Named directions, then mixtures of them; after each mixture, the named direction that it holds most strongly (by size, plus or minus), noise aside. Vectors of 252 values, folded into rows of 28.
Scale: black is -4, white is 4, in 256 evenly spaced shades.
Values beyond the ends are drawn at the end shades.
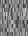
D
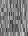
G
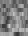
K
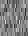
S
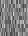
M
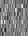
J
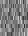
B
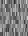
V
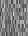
M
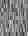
G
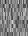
D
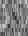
V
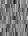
V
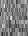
M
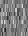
J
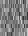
B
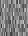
M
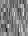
G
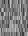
G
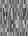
D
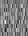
S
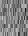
S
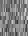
V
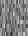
M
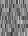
B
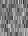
B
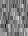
B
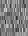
S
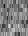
K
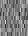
B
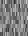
V
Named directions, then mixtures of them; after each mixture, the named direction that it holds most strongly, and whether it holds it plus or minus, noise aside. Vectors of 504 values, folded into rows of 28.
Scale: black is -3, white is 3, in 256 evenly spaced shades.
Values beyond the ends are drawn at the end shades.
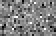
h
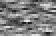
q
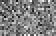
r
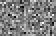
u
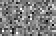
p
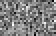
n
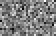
n, minus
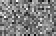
r, minus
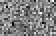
n, minus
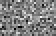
h, plus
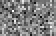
h, minus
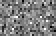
h, plus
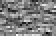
q, plus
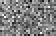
r, minus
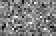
h, plus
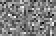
u, minus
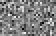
u, minus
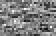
q, minus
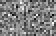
u, minus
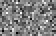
p, minus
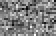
n, minus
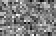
r, minus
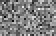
r, plus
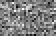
n, plus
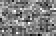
p, plus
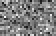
r, minus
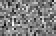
n, plus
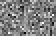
u, plus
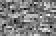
q, plus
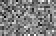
r, plus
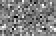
h, minus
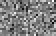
n, minus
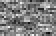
q, plus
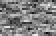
q, plus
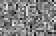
n, plus
